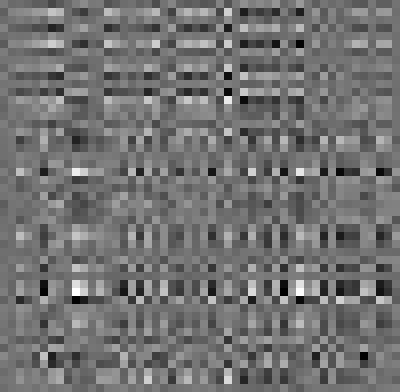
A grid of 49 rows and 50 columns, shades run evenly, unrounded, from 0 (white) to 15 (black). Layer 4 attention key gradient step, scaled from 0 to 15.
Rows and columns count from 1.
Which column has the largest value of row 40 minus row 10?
31
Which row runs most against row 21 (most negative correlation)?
46
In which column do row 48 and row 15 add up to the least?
29
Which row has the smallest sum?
6
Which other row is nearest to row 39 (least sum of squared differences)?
20
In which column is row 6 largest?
38
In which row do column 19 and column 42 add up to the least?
48
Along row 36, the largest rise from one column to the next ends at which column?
36
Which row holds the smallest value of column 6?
45
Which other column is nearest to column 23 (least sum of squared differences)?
49
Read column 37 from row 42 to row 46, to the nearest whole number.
9 7 9 10 9
